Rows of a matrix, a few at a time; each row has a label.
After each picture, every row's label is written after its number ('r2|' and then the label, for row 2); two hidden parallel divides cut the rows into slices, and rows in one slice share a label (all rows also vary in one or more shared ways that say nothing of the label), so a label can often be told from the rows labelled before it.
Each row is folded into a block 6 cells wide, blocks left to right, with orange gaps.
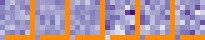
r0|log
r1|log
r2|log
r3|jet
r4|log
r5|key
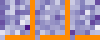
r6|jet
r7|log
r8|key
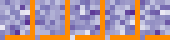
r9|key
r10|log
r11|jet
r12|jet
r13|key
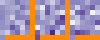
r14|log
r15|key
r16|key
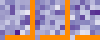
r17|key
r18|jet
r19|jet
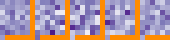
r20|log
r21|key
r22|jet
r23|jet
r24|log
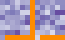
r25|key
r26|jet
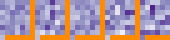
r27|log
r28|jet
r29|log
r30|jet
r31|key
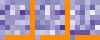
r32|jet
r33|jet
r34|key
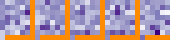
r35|jet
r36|log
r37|key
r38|key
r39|key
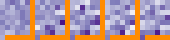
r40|log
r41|key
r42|key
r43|key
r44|key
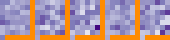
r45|log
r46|log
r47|jet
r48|log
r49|jet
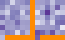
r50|log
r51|key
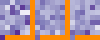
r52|key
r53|log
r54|key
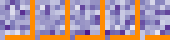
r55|jet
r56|key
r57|key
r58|key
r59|jet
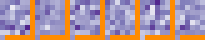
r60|jet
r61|log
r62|jet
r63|log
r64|jet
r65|log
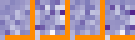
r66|log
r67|jet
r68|log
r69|jet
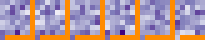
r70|key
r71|key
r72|key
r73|key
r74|log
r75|jet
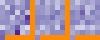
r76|key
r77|log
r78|log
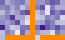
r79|jet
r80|jet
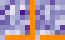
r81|jet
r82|jet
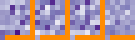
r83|key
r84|jet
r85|jet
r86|log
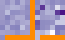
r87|log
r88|jet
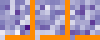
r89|jet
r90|jet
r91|key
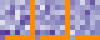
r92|key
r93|key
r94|log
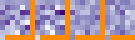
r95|jet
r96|jet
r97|log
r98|log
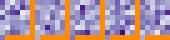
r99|key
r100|log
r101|key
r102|key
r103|jet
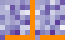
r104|key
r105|key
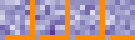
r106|log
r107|key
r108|log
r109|log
